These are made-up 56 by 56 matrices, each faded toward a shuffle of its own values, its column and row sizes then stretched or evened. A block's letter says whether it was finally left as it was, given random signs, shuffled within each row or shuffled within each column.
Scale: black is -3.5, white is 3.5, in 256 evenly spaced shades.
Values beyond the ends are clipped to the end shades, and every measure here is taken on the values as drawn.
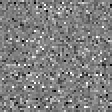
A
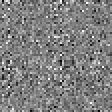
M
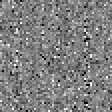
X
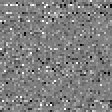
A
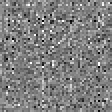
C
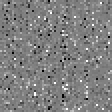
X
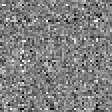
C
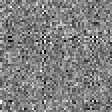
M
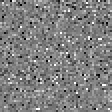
A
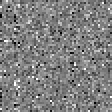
X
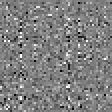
M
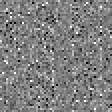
X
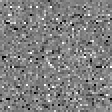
A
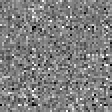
C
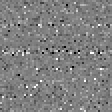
A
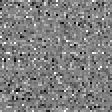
A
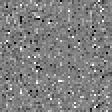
X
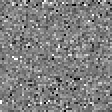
A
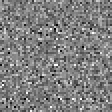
A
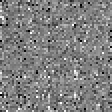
C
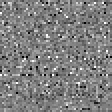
A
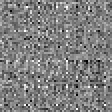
M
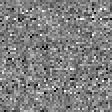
A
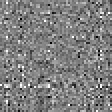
M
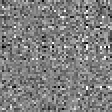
M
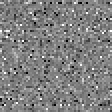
A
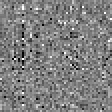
M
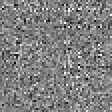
C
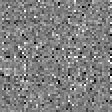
M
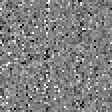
X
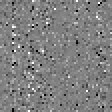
X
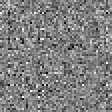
C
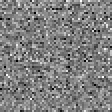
A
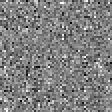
C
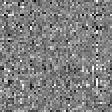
M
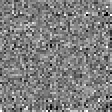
C
